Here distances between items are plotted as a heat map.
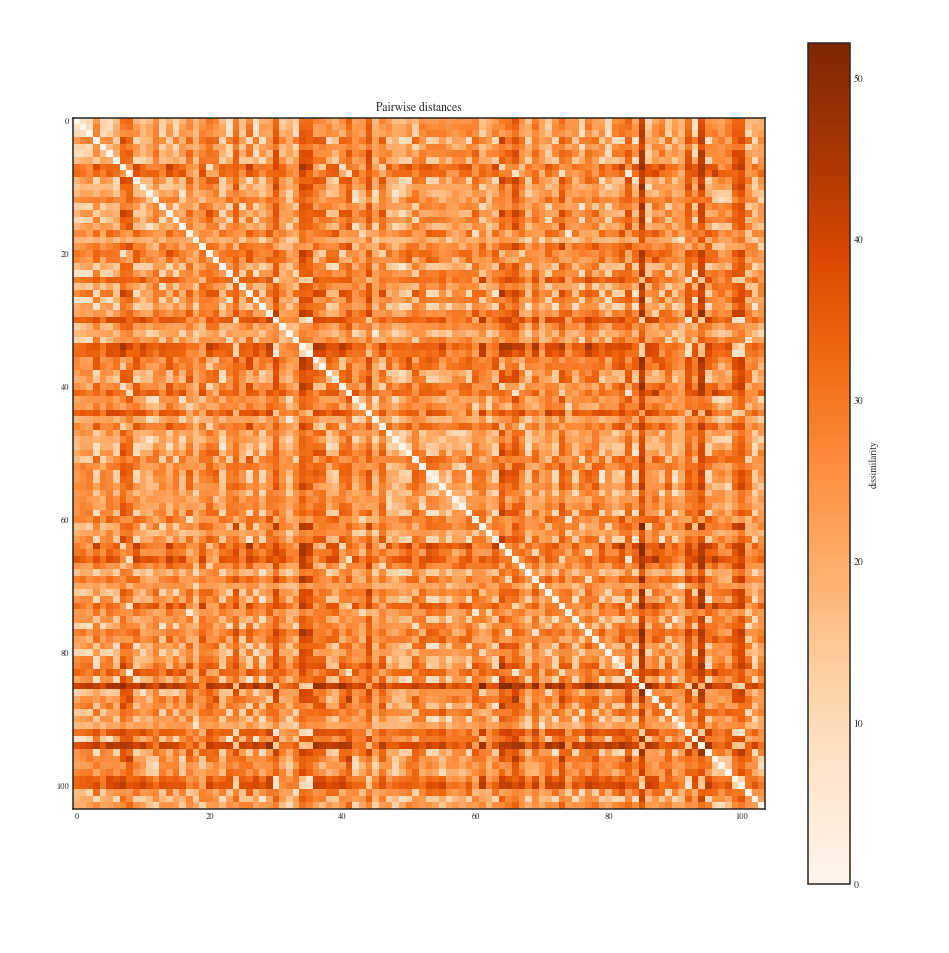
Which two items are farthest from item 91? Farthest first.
94, 85
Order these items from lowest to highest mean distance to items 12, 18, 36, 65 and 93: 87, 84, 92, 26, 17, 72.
17, 72, 84, 87, 26, 92
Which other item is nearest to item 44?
99
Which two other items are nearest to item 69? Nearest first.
77, 65
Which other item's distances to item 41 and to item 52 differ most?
66
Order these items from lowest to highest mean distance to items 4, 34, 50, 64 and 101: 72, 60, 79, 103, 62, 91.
91, 62, 60, 103, 79, 72
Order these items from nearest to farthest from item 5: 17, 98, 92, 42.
42, 98, 17, 92
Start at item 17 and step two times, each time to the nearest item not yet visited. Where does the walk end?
60
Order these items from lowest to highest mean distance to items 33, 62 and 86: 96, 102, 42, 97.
102, 42, 97, 96
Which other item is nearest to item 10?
86
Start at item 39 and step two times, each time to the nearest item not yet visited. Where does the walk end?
49
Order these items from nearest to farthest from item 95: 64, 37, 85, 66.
37, 66, 64, 85
